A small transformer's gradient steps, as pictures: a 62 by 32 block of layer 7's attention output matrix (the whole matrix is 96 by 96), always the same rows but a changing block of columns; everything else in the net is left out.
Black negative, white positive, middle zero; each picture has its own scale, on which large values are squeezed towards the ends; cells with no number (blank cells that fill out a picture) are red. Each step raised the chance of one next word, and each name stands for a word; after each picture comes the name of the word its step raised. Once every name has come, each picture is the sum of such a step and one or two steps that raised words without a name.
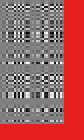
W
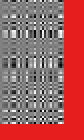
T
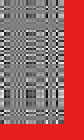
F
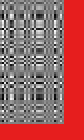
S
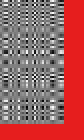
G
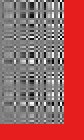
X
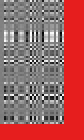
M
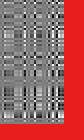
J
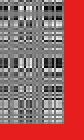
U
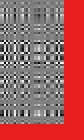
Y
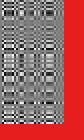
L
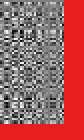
Y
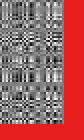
X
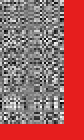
G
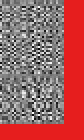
F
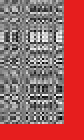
M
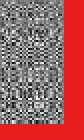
F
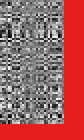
J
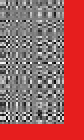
Y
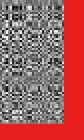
U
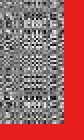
S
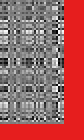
U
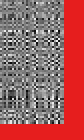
F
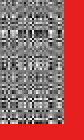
T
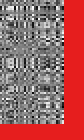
U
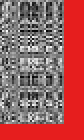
X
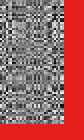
U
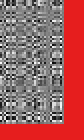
G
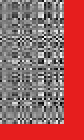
X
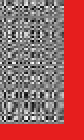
W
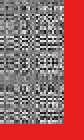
U
